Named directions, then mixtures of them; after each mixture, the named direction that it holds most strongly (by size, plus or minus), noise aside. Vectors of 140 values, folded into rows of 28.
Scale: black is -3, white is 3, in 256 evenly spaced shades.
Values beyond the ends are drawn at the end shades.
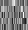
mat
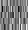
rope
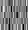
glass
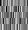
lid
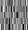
glass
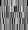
lid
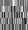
mat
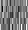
rope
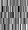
rope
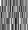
lid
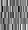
rope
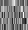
mat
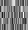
mat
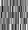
rope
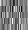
lid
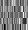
mat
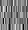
glass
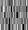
glass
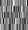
lid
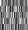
lid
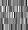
lid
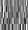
rope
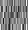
glass
